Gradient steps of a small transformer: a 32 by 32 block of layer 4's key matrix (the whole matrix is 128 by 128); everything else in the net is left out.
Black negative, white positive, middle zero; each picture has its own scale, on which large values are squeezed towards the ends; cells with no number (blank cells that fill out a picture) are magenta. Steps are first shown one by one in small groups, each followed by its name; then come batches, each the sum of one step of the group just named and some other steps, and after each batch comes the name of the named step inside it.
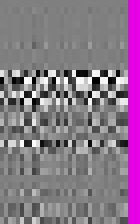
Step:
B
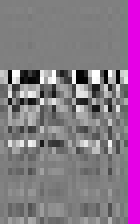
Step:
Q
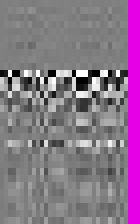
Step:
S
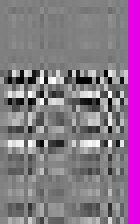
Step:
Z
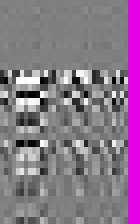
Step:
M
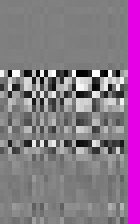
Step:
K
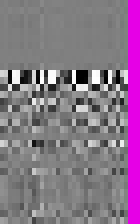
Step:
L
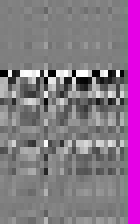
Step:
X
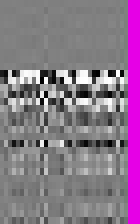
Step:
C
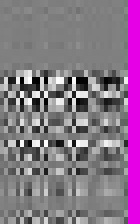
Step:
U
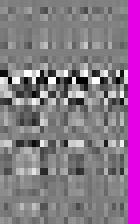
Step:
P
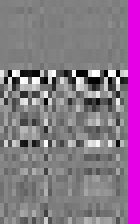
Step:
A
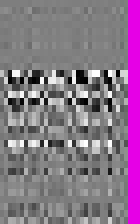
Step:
Q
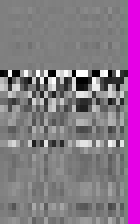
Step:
S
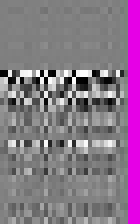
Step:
X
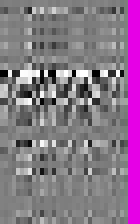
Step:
X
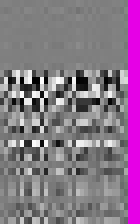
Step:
U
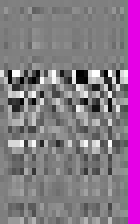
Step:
Q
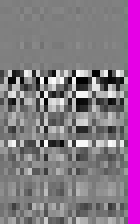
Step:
U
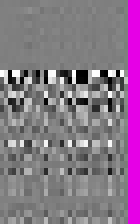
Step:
U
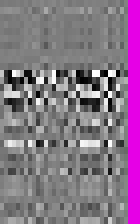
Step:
Z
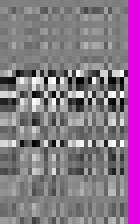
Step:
M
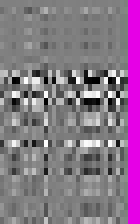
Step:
A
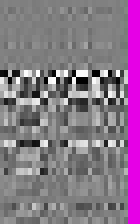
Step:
P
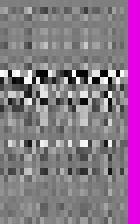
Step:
P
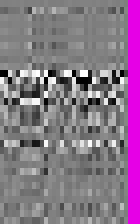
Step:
X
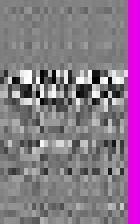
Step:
C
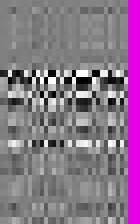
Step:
S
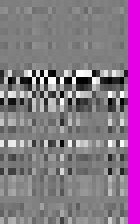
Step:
X
